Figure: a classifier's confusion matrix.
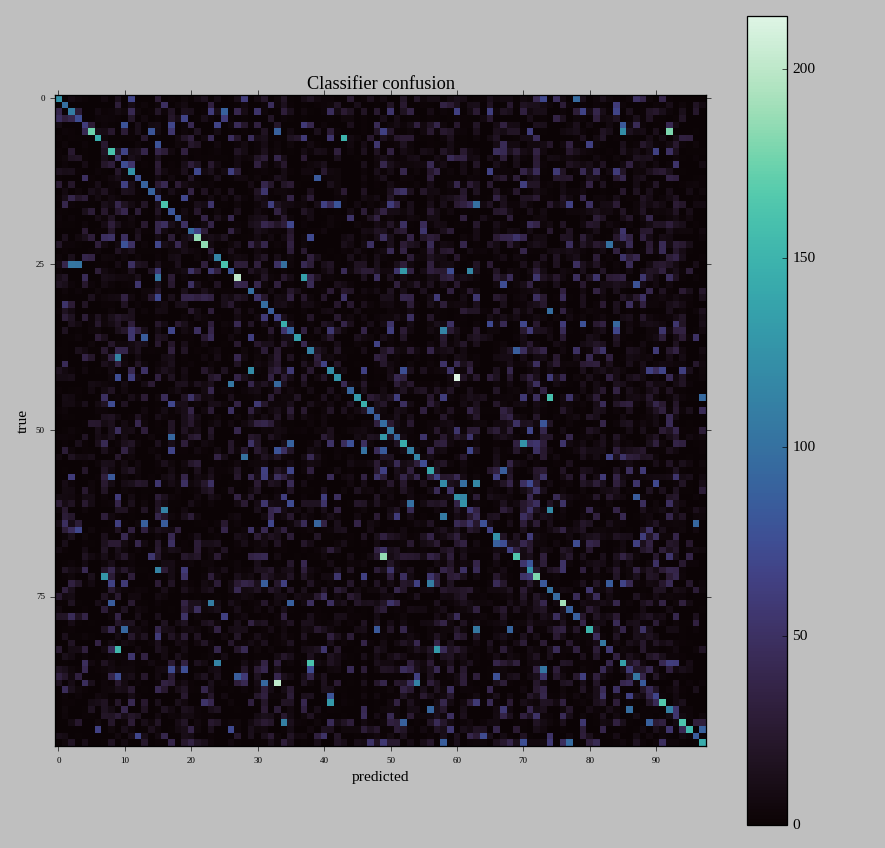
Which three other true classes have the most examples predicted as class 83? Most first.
22, 73, 54
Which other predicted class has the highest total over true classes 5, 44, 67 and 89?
92
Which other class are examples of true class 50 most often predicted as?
71
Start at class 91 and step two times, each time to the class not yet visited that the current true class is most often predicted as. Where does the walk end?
29
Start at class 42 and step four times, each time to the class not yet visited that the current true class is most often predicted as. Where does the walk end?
46
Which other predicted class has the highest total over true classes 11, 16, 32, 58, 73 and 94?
63
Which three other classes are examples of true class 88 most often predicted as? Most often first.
33, 54, 31
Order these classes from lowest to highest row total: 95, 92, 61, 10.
10, 92, 95, 61
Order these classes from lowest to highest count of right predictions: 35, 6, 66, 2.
35, 2, 66, 6
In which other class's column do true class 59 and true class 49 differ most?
73
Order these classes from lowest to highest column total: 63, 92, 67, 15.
67, 63, 92, 15
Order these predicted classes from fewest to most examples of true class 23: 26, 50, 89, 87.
87, 26, 89, 50
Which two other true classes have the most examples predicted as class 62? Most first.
26, 53
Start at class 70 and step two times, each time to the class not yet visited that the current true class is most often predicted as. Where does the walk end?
15
